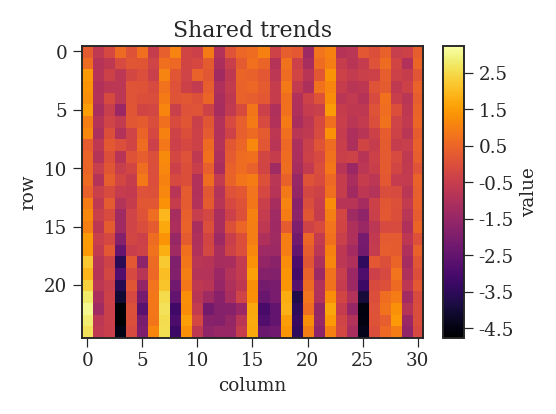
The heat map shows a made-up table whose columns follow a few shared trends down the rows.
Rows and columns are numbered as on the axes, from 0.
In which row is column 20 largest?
23
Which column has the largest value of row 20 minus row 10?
0
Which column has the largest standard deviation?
3
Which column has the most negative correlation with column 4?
2
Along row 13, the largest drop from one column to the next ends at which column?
19
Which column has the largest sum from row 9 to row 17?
7
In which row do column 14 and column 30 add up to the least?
22
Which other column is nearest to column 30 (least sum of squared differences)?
27
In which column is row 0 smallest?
20
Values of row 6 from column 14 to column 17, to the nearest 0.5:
0.5 1 0 -1
